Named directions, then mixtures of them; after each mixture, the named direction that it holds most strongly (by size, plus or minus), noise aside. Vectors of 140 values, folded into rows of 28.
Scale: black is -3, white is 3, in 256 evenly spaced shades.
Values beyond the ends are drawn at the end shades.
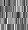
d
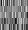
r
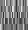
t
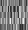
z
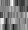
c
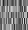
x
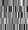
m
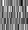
m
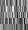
t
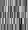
z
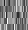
d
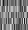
x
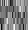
c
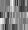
c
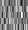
m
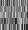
r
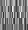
t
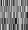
r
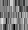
c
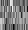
c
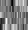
c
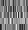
m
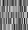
x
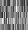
d
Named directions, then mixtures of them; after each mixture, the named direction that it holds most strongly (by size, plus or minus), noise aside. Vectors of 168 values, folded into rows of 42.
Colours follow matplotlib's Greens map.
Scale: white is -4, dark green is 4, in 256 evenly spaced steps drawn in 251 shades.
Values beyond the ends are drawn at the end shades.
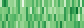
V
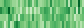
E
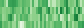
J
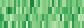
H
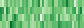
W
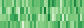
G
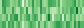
G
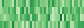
G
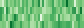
W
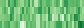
J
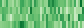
J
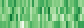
J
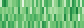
V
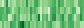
J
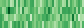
H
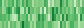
G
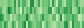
H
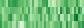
J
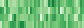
J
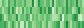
H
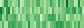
W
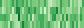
G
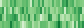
W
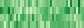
E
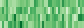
J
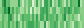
E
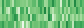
G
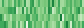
H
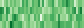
W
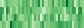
W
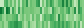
W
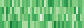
W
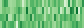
V
